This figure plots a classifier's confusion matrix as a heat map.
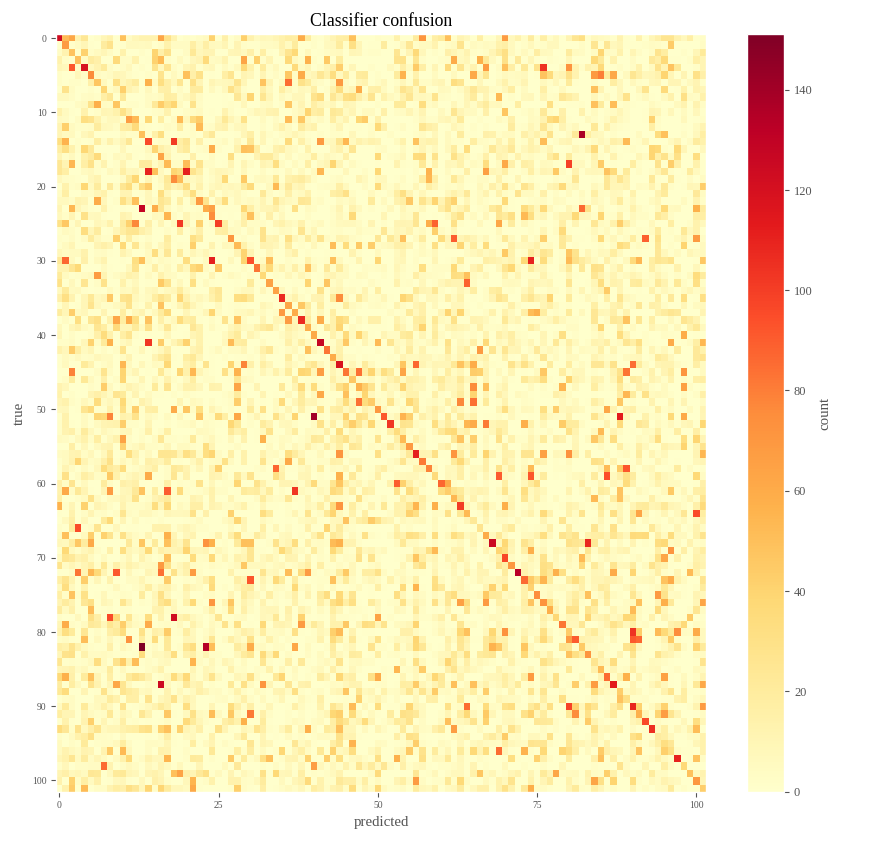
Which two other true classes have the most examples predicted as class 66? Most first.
42, 3
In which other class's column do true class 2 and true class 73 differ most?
30
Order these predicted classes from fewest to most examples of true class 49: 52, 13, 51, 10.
51, 13, 52, 10
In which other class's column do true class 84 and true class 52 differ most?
67
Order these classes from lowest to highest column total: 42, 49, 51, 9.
51, 42, 49, 9
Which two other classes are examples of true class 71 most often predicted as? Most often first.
16, 29
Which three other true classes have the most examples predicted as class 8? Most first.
78, 51, 61
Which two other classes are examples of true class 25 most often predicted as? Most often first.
19, 59
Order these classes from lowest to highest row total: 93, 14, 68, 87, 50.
50, 14, 93, 87, 68
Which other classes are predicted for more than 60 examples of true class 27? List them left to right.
62, 92, 100
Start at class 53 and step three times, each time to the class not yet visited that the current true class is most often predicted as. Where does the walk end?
36
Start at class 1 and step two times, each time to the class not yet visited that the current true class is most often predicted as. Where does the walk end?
69
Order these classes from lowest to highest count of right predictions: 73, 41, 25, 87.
73, 25, 87, 41
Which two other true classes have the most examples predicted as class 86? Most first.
59, 50
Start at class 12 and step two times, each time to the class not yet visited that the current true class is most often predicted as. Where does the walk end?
6
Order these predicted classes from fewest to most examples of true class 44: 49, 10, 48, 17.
49, 48, 17, 10
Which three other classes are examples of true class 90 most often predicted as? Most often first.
80, 64, 101
